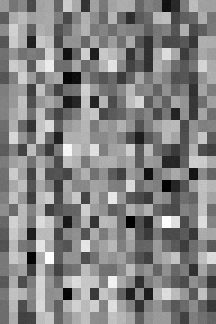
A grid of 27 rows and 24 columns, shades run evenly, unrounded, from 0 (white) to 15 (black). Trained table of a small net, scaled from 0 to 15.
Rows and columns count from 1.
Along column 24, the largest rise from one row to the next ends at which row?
23
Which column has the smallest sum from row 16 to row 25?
5
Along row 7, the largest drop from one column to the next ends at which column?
10
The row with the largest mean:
7
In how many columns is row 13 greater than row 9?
15
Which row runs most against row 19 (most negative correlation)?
13
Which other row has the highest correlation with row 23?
8
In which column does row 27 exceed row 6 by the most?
3
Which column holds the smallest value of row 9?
16
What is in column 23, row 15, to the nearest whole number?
7
